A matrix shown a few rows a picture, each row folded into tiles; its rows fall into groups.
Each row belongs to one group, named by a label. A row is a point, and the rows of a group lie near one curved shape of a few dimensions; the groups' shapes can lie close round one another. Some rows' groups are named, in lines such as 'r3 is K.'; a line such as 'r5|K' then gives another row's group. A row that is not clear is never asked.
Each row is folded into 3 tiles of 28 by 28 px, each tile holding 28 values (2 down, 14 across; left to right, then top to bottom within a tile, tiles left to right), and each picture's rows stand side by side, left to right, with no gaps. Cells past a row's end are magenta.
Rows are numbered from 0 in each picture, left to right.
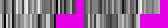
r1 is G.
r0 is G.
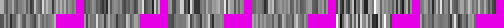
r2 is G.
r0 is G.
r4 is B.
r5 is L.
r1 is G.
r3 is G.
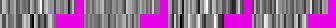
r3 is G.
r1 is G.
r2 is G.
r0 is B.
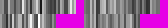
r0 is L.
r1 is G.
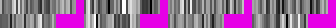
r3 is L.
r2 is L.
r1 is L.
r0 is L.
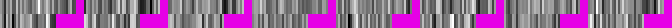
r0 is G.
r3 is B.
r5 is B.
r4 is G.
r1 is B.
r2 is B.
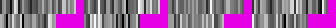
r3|B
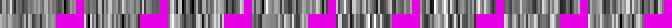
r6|B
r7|B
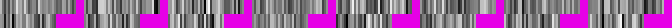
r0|G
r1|G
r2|L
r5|L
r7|B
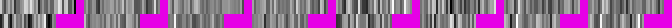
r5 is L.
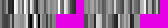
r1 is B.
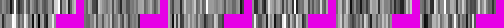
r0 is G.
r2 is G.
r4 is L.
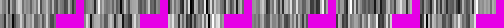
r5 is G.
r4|L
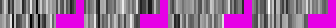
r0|L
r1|B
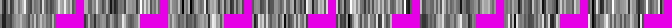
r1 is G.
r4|G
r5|L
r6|G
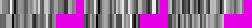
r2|G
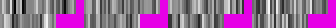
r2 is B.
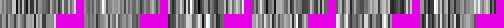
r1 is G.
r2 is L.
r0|L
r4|B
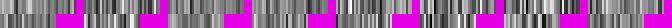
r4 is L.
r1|B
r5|G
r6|L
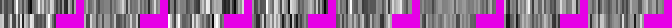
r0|B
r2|B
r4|G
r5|G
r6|L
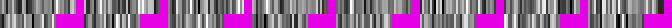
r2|L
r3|G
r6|B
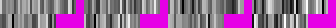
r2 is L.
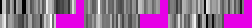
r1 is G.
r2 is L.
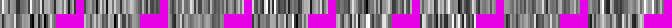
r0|B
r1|L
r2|L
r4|B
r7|G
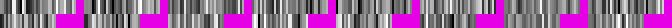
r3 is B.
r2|B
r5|B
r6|G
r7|L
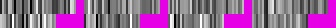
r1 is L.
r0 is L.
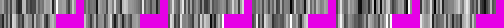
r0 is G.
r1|L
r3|G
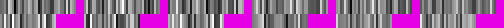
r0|G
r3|L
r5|L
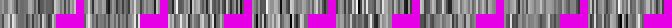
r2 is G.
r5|G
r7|B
